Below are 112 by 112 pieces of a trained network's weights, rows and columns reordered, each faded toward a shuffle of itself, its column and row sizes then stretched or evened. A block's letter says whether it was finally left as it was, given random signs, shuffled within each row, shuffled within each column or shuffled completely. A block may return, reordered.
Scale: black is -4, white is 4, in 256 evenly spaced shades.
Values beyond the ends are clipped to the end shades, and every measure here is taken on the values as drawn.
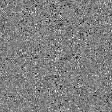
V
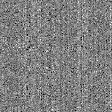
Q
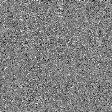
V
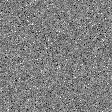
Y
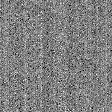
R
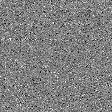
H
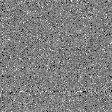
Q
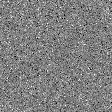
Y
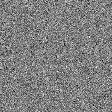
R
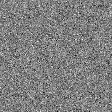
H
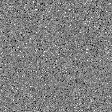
H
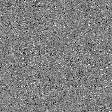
V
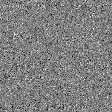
H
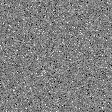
Y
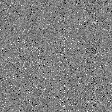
V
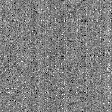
Q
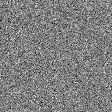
R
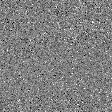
H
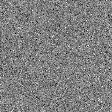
R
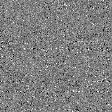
V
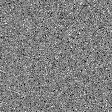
Y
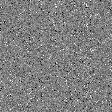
R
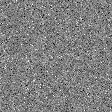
Y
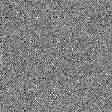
Q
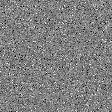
H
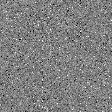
R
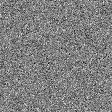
Y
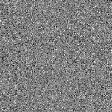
Q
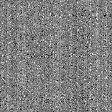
Q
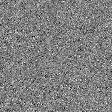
H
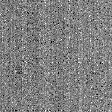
Q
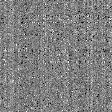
Q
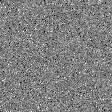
Y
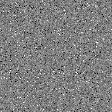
V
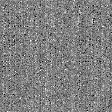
Q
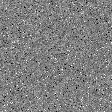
Y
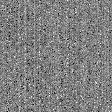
R
